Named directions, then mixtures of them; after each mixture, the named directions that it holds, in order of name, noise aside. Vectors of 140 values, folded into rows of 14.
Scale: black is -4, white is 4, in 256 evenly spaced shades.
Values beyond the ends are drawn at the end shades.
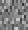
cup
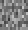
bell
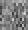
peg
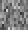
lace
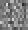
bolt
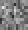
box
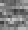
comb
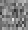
comb, peg.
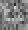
bolt, box, comb.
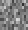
box, cup.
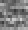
comb.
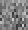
peg.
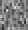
lace.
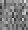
bell, peg.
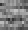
comb.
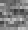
comb.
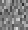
cup.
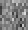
peg.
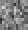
box.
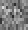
box.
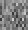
peg.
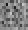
bolt, box.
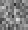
box, cup.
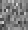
bell, lace, peg.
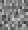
bell.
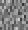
cup.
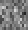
box, peg.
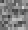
bell, comb, lace.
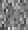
lace.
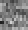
bolt, comb, peg.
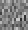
cup, peg.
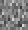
bell, peg.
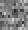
comb, peg.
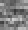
comb.
